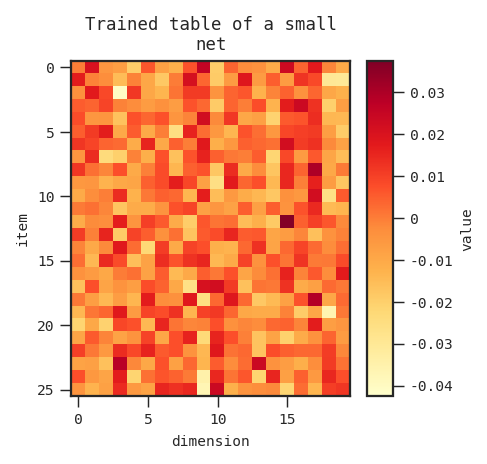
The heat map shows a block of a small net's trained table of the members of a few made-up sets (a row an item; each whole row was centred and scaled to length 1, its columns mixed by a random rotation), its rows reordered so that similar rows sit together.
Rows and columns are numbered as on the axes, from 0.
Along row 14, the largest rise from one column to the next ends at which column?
6
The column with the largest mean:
17
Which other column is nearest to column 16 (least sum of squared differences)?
0
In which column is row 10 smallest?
18
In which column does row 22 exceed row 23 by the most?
5
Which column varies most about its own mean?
9
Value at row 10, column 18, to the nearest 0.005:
-0.025
